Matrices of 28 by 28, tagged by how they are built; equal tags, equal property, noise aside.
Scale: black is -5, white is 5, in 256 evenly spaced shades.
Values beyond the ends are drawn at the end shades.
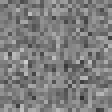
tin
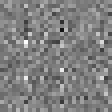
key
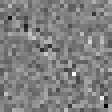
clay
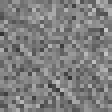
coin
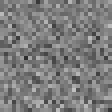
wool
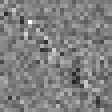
clay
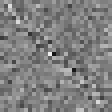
clay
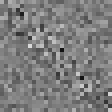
clay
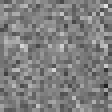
key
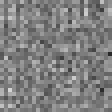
tin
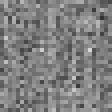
tin
